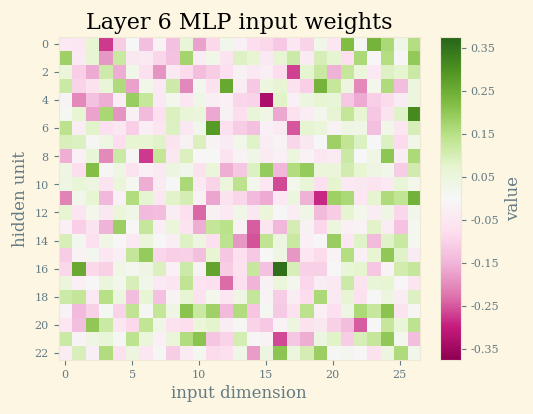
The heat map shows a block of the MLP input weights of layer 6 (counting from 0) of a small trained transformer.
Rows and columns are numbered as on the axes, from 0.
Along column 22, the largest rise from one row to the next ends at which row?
21
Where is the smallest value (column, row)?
15, 4
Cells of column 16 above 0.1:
2
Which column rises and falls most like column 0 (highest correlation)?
19
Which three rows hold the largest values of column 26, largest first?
5, 11, 1
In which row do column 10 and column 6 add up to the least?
12
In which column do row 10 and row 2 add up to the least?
16
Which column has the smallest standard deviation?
8
